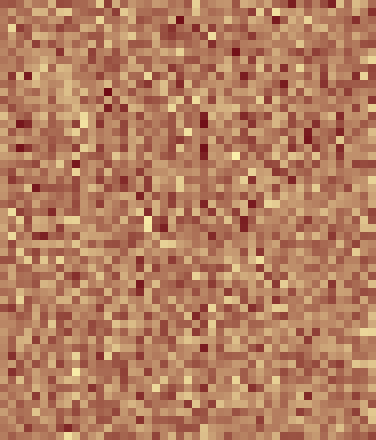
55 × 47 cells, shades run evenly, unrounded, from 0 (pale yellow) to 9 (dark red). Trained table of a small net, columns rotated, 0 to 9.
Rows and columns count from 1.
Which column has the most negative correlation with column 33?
15
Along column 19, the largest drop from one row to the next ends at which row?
28
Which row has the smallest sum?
20
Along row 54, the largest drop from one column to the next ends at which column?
26
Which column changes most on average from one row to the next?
10
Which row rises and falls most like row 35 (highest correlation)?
51
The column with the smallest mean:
17
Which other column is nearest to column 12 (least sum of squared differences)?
1
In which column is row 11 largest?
36
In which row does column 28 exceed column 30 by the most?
34
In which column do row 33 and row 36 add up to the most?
18
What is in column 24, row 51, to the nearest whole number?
7
